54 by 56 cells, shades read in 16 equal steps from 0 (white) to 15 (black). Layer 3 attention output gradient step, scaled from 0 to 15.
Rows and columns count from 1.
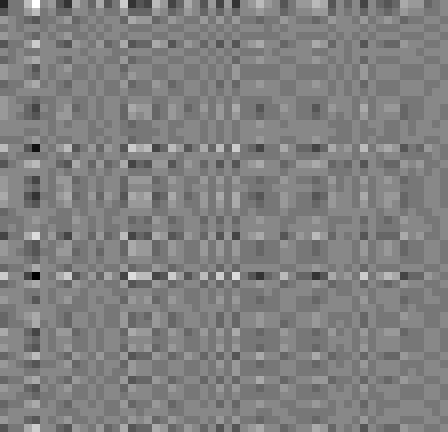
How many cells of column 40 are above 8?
16
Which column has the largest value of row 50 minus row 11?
5
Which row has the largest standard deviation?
35
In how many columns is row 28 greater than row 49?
25
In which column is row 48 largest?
17
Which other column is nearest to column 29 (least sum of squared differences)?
53
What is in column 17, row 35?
2
